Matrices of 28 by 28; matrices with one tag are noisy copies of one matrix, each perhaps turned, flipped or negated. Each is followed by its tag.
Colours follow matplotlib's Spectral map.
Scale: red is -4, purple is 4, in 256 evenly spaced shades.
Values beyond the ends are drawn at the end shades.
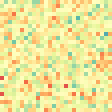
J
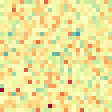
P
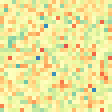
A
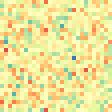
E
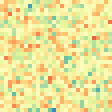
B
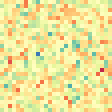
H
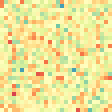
P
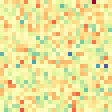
B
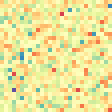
H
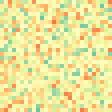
J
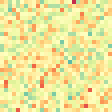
E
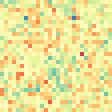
E
